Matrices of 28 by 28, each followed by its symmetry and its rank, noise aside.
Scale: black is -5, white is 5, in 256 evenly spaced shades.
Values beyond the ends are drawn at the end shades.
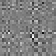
no symmetry, rank two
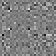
no symmetry, rank three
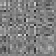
no symmetry, rank three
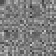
symmetric, rank four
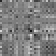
symmetric, rank two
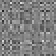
antisymmetric, rank two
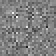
symmetric, rank four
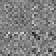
symmetric, rank four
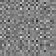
antisymmetric, rank two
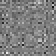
no symmetry, rank four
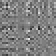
antisymmetric, rank four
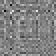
symmetric, rank three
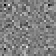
no symmetry, rank four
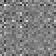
symmetric, rank two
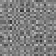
symmetric, rank two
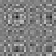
symmetric, rank two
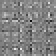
no symmetry, rank four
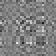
symmetric, rank two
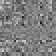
no symmetry, rank three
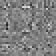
antisymmetric, rank four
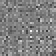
symmetric, rank four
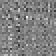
antisymmetric, rank four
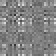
symmetric, rank two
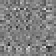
no symmetry, rank three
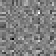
antisymmetric, rank four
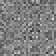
symmetric, rank three
